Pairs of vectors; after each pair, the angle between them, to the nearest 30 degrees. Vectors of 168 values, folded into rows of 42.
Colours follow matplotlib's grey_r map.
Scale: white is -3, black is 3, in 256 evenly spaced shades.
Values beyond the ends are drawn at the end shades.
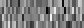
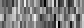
90 degrees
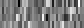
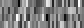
30 degrees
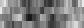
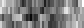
30 degrees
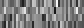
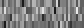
30 degrees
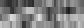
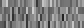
90 degrees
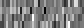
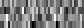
90 degrees
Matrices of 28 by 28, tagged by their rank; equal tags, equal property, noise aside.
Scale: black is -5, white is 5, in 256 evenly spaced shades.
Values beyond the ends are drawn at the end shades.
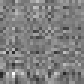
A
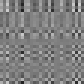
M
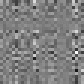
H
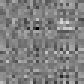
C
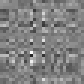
C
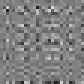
H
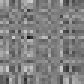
H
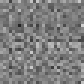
A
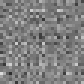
A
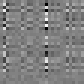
M
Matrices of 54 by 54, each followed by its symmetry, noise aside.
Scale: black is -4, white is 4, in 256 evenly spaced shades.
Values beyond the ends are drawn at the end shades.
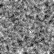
no symmetry.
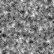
same after a half turn.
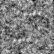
same after a half turn.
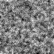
no symmetry.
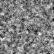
no symmetry.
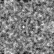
mirrored top to bottom.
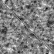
same after a half turn.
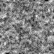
same after a half turn.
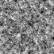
symmetric across the other diagonal.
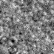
symmetric across the other diagonal.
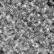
symmetric across the other diagonal.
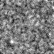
symmetric across the other diagonal.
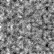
mirrored top to bottom.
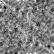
same after a half turn.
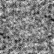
same after a half turn.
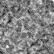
symmetric across the other diagonal.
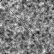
no symmetry.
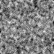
same after a half turn.
